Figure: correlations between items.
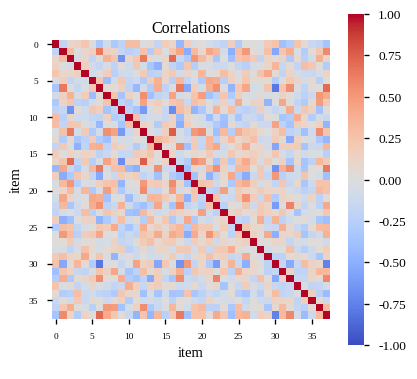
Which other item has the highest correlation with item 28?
24
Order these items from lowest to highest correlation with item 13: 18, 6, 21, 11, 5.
6, 18, 11, 5, 21
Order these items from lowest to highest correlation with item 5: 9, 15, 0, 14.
0, 15, 9, 14
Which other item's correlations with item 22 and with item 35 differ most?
30
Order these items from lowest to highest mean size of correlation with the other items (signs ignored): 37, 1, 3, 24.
3, 24, 1, 37
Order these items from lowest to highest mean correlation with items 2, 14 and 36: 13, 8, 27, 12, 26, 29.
29, 13, 27, 26, 8, 12
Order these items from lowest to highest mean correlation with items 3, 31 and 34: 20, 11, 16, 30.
16, 20, 11, 30
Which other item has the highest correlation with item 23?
20
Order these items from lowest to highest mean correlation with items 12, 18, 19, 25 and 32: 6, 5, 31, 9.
9, 5, 6, 31
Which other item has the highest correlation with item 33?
10
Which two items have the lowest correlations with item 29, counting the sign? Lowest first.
8, 36
